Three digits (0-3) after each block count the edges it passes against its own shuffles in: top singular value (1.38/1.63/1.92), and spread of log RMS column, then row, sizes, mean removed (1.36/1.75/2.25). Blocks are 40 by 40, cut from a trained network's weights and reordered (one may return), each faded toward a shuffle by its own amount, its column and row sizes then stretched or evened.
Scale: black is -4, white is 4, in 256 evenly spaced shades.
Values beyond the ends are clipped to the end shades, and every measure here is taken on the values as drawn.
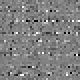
0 0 3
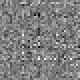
0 2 2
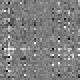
1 3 2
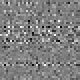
2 1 3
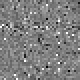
0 1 0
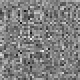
2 2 0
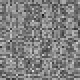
3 0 0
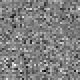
1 1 2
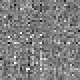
1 2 2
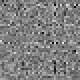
1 0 3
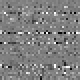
2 0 3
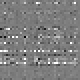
2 2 3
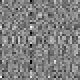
3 1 2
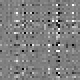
3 3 3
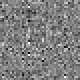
1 2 1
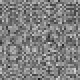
3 1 0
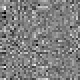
3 2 1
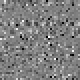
1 1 2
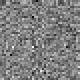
2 0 1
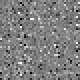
0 2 0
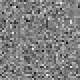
1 0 0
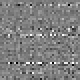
2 1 3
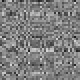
3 0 3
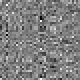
3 3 0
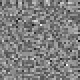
2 0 0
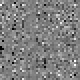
1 3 0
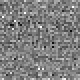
0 0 2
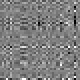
3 2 3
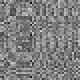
3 0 0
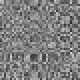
3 0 0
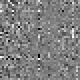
0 3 2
